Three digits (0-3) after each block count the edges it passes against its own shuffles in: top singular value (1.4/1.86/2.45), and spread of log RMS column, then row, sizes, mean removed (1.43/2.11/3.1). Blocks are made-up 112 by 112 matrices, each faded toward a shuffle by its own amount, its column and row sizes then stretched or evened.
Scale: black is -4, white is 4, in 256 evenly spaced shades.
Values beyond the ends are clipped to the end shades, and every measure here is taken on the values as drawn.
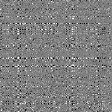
3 2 3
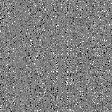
2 2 0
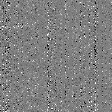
0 3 0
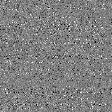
1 1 2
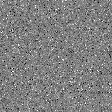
1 0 0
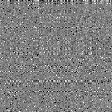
3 0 2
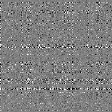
3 2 3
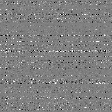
1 1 3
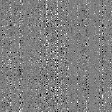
2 3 1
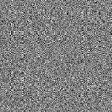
3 2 1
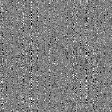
2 3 0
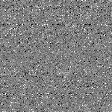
2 0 2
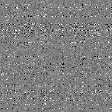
2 2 3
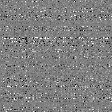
0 1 3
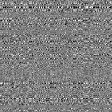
3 0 3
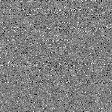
1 0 2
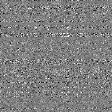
1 1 3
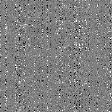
1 3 1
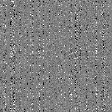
1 3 1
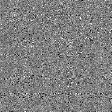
1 2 2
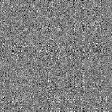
2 2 2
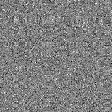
2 0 0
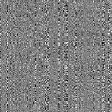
3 3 1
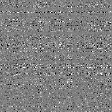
2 2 3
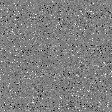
0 0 2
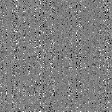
1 3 1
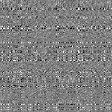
3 2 3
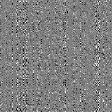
3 3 1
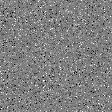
1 1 0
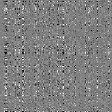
3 3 2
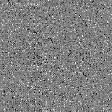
2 1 0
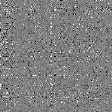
2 2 2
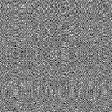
3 1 1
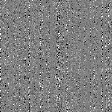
0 3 0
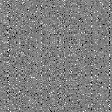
3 2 0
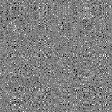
3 2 1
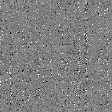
1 2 1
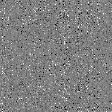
0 2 1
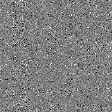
0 2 1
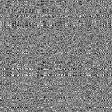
3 1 3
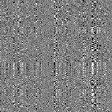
3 3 0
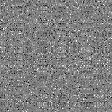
3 0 1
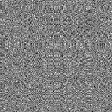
3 1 1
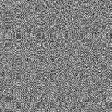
3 0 0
